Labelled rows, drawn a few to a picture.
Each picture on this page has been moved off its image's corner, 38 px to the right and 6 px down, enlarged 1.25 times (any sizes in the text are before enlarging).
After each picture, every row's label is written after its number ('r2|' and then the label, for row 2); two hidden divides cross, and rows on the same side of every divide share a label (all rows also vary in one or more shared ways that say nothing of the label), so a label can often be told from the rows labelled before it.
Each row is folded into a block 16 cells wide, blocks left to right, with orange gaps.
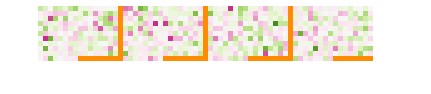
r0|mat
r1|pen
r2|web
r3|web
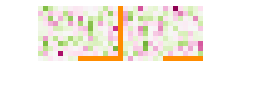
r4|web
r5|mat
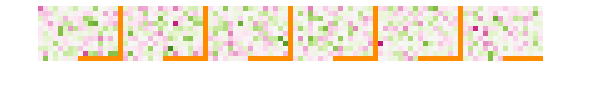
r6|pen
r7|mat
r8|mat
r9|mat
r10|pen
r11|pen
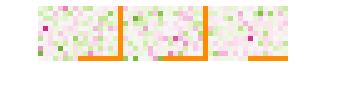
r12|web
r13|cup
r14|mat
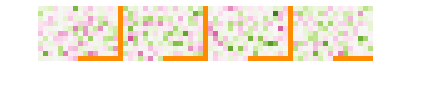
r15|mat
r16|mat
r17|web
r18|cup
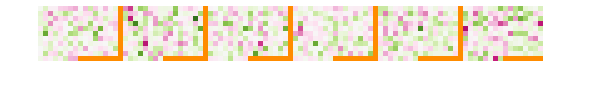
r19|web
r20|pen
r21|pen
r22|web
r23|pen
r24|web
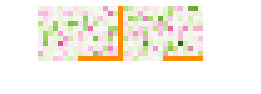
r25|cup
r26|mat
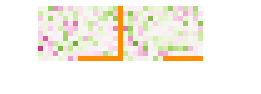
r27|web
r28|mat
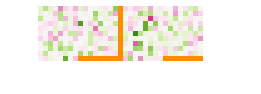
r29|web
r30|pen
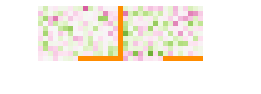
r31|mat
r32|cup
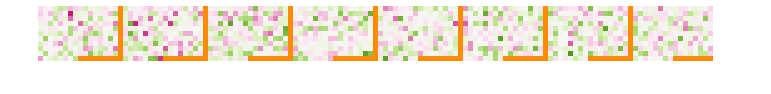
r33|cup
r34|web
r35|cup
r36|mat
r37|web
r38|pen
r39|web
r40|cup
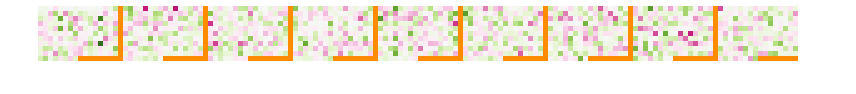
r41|web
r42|web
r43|pen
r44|cup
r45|pen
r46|web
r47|cup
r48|pen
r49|pen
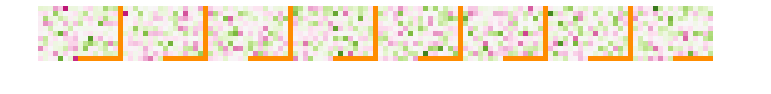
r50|mat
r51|cup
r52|cup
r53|web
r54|web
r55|web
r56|mat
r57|cup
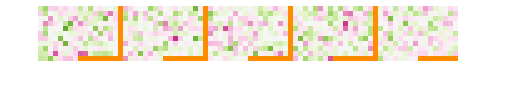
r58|mat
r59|pen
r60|web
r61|cup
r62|pen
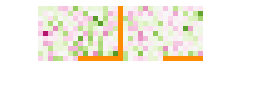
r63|web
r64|pen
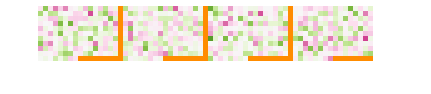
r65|web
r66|mat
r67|web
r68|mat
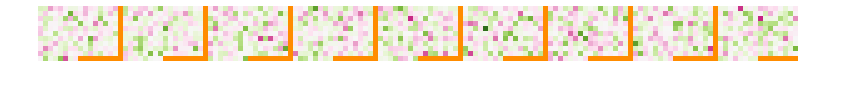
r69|mat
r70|pen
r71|pen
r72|cup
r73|cup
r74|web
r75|pen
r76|mat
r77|web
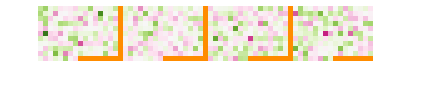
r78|web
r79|mat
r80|cup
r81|cup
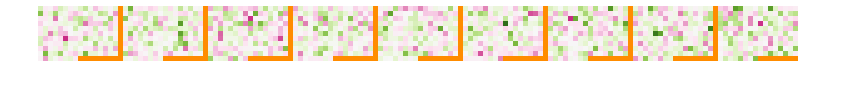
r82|mat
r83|web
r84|web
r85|pen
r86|cup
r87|mat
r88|cup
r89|cup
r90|pen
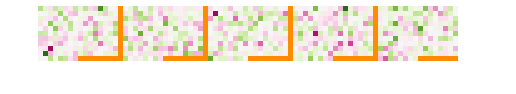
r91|mat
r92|web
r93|pen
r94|web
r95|cup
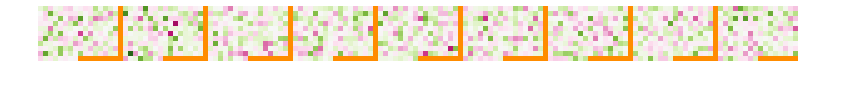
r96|cup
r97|mat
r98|mat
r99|web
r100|pen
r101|pen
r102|pen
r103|cup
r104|mat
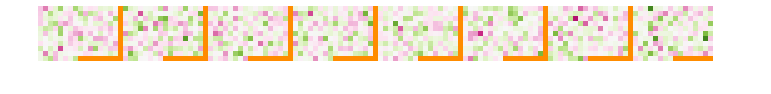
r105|cup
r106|mat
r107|pen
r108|cup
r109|mat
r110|web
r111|web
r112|cup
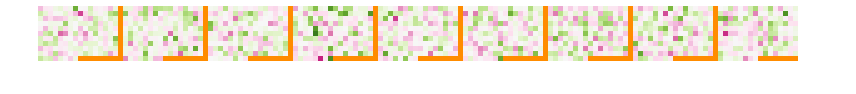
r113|web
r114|web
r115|pen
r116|cup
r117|mat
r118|cup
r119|pen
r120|mat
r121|web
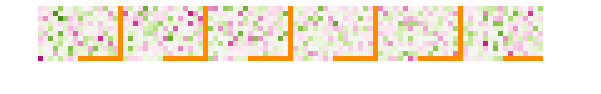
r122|cup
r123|cup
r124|cup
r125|mat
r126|pen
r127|cup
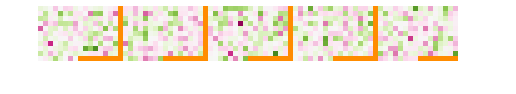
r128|web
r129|cup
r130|mat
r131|cup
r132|mat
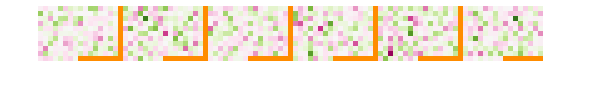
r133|cup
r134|mat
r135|mat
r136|pen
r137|web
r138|pen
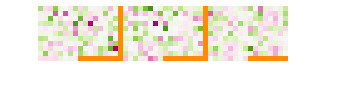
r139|cup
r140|cup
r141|cup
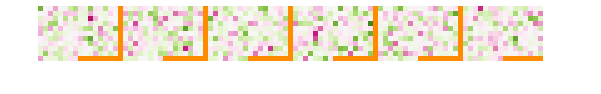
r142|mat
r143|web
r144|pen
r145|web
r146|mat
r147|mat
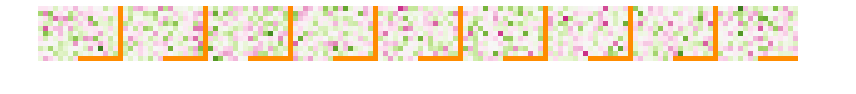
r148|pen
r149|web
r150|cup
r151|pen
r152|web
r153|cup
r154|mat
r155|mat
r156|cup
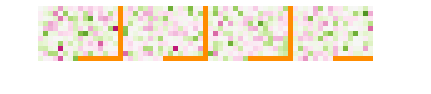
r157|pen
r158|cup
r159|web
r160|web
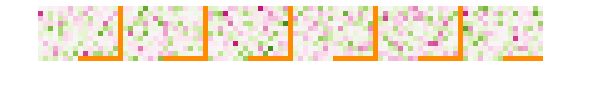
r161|cup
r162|cup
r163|cup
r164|mat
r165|pen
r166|cup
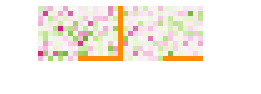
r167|cup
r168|pen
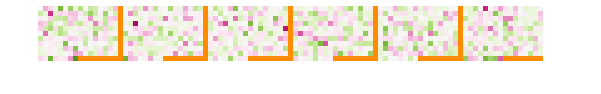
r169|mat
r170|pen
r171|web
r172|web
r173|mat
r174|web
